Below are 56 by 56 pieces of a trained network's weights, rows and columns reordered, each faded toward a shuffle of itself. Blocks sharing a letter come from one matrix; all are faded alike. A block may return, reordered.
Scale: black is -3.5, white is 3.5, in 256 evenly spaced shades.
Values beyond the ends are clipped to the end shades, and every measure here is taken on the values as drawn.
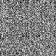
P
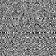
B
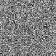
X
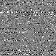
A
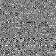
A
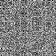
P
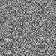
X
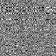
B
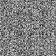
P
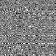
B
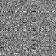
B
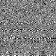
A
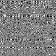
A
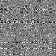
A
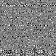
A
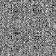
P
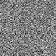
X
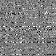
A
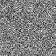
X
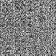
P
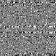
A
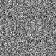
P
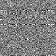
B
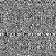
B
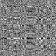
B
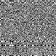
B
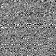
A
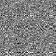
B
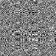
B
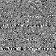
A
